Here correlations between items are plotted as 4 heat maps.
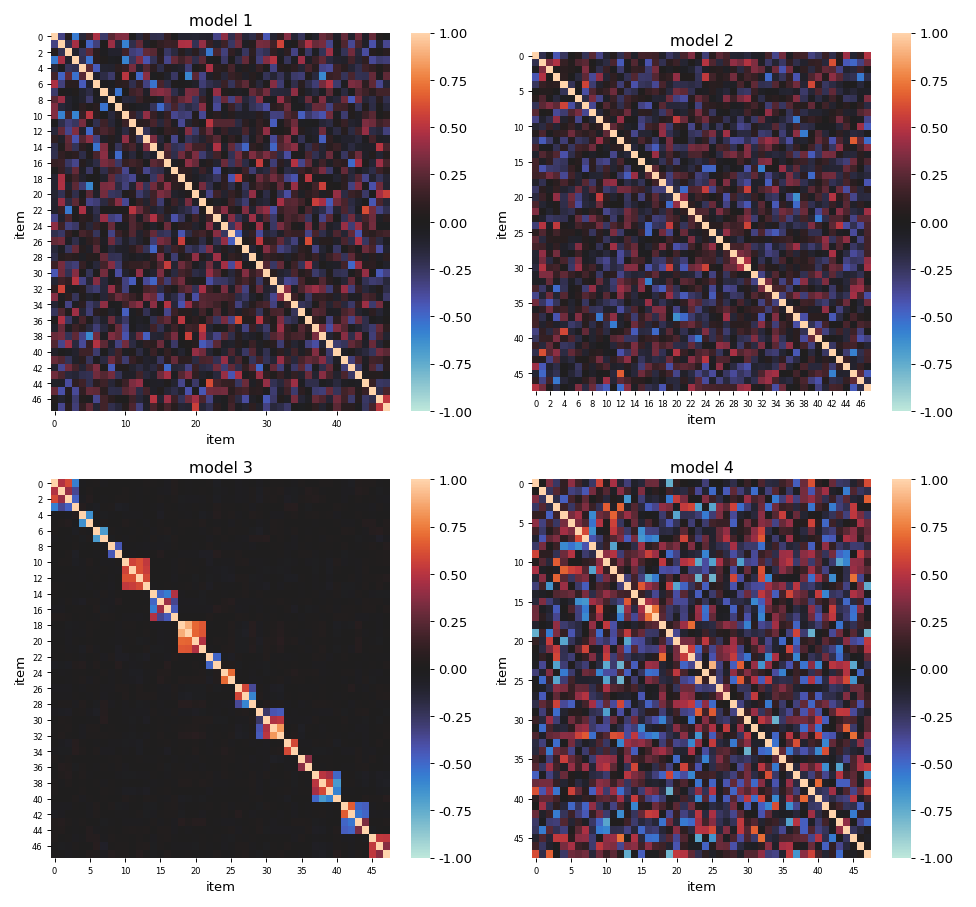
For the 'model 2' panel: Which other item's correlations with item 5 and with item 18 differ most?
7
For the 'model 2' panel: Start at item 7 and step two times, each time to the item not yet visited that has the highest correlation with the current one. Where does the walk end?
39
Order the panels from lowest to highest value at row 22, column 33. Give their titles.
model 4, model 3, model 2, model 1
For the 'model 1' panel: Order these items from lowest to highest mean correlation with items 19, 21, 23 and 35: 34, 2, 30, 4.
4, 2, 30, 34
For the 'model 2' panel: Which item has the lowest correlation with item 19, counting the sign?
21
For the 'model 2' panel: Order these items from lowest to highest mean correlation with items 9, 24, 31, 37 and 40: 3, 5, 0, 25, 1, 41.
0, 25, 41, 5, 1, 3
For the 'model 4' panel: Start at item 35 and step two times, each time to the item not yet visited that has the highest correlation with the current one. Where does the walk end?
11
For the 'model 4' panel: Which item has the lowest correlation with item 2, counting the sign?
13
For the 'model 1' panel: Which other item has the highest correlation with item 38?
19
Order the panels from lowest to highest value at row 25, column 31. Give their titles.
model 2, model 1, model 3, model 4
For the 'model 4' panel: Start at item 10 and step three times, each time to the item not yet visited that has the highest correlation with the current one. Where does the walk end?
45
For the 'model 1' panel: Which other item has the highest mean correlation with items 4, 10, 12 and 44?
22
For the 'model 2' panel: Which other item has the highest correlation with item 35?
16
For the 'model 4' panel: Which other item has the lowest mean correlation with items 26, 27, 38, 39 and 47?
19
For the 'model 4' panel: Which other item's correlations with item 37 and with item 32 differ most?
47
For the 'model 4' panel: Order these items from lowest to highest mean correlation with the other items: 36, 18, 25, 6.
25, 18, 6, 36
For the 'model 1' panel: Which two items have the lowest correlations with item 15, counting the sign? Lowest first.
9, 33
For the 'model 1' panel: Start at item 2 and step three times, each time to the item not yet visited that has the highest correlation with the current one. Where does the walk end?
0
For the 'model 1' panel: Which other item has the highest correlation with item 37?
21
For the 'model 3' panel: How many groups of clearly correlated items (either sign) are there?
16
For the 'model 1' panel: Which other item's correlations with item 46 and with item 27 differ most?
14
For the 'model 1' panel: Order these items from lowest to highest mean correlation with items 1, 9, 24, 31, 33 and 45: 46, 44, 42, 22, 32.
46, 42, 44, 22, 32
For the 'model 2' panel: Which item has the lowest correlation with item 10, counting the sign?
47
